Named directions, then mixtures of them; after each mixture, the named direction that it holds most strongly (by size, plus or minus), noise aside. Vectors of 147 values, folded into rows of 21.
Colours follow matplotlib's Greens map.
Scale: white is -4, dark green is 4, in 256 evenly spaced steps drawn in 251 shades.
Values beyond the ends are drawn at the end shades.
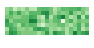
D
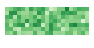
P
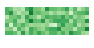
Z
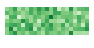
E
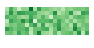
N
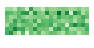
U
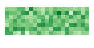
U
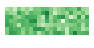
D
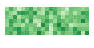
P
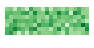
U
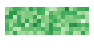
P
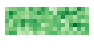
P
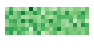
N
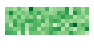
Z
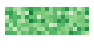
Z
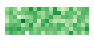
E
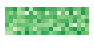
U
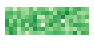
D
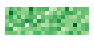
P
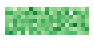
U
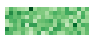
N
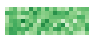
E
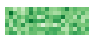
Z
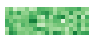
D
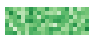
Z
